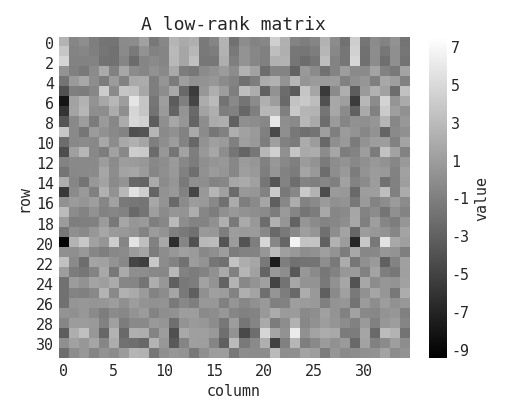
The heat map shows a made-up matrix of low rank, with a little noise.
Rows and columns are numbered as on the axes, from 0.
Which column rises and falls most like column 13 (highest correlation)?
26
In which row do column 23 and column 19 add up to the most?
20
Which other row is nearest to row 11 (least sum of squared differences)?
7
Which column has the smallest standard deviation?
10
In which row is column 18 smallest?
29
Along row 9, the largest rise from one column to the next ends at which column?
9
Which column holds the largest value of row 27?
21
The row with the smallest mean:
22
